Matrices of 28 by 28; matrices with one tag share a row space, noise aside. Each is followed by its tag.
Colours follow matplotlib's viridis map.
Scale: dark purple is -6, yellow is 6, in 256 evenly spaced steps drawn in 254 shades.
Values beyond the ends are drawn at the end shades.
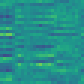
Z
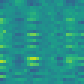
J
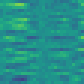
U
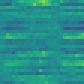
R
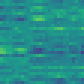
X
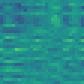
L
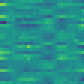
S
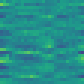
S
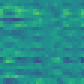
L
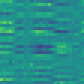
Z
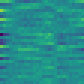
S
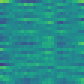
S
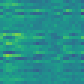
L
